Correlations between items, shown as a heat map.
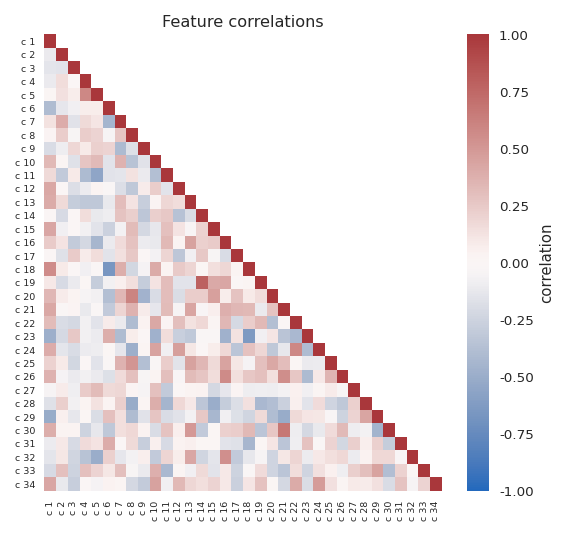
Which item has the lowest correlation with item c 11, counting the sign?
c 5
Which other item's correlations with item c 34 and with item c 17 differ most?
c 24
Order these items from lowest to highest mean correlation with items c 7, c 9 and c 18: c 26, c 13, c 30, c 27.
c 27, c 13, c 26, c 30
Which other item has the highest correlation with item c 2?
c 7
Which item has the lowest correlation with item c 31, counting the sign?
c 18
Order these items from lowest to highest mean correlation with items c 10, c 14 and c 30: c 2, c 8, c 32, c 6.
c 6, c 32, c 2, c 8
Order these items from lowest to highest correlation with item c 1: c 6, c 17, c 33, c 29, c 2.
c 29, c 6, c 33, c 2, c 17
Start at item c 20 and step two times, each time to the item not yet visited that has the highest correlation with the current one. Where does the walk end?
c 25
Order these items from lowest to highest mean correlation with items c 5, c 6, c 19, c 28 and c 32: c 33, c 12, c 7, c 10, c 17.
c 17, c 7, c 12, c 10, c 33
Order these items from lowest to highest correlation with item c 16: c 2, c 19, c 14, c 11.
c 2, c 14, c 11, c 19
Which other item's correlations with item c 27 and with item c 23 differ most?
c 10
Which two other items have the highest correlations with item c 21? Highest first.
c 30, c 26
